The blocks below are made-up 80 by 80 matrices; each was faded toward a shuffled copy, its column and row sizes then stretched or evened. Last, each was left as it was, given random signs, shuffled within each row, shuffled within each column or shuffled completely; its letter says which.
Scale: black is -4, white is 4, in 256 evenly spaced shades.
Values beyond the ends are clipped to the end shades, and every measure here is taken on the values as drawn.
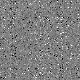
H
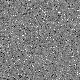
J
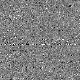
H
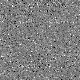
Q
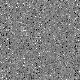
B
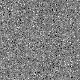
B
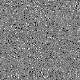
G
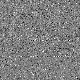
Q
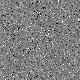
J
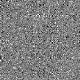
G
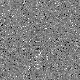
G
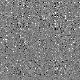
G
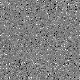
G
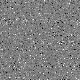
Q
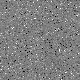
J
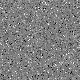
J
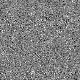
Q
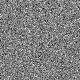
J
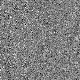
B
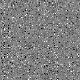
G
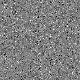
B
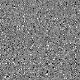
G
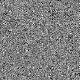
H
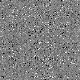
G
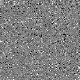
G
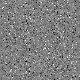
B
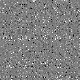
G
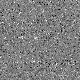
Q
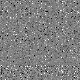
H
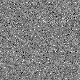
Q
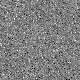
J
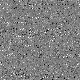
Q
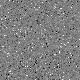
J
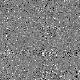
G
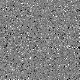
H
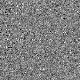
H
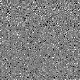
G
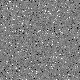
J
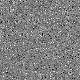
Q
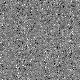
B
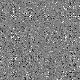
G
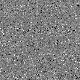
Q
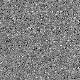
Q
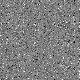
B
